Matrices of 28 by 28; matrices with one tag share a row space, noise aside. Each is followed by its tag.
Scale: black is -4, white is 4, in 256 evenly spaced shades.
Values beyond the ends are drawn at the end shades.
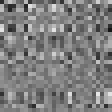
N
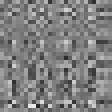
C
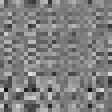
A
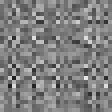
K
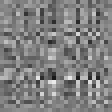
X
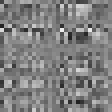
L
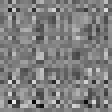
K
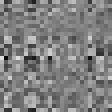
A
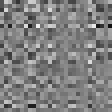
A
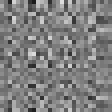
C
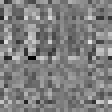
A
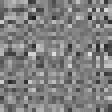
N
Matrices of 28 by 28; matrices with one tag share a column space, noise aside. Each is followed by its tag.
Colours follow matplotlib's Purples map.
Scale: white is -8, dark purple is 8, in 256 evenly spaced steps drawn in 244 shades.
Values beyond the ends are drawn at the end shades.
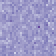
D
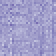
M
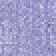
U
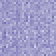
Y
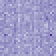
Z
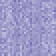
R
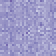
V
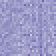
Z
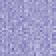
V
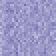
D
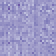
D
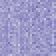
R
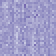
U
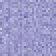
R
